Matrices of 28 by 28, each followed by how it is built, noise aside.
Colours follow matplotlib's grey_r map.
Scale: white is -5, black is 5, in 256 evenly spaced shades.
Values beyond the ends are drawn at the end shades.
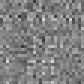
low rank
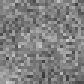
smooth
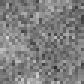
smooth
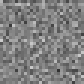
repeating columns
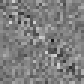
banded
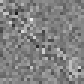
banded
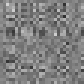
low rank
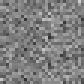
repeating rows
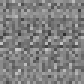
repeating columns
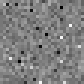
sparse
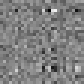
low rank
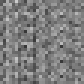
repeating rows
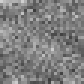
smooth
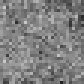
smooth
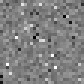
sparse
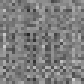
low rank
